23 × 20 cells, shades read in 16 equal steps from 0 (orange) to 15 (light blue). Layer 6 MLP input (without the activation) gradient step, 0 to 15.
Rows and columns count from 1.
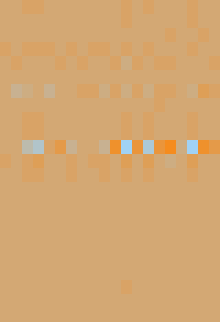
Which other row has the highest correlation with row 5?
11
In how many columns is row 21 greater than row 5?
8
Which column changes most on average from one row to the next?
12
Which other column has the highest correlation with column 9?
1
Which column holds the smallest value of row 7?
19
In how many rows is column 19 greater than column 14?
6
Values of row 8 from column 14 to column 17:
6 5 6 6
